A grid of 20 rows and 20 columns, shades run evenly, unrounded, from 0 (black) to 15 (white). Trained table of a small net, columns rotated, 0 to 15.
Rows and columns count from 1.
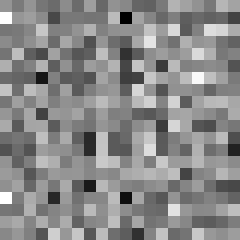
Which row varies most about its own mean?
7
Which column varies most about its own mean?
4
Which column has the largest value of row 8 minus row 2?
11
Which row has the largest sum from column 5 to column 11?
14
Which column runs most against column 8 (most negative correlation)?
9
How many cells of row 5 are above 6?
14
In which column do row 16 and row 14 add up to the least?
8
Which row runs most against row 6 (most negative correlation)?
20
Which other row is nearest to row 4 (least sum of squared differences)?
12
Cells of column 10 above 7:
16
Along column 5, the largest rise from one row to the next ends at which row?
18
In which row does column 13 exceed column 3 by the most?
13
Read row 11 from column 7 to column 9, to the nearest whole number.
7 7 9
